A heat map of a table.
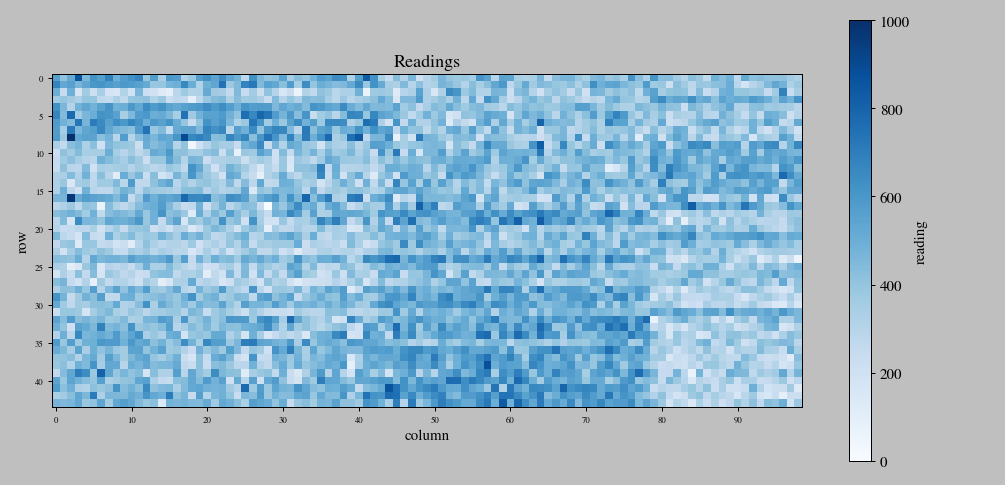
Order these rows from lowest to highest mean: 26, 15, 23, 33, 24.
23, 26, 15, 33, 24
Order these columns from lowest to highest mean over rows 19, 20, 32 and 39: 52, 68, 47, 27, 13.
13, 27, 52, 68, 47
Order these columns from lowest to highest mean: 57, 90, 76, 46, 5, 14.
90, 14, 5, 46, 76, 57
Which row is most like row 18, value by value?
36
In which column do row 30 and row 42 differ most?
41
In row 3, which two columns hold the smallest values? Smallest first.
18, 45
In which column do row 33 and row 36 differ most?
28
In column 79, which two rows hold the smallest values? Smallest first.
32, 29
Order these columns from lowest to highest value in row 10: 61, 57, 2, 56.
2, 56, 61, 57
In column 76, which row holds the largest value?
34
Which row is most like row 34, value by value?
19
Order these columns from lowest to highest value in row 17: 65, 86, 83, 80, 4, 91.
65, 4, 80, 86, 83, 91
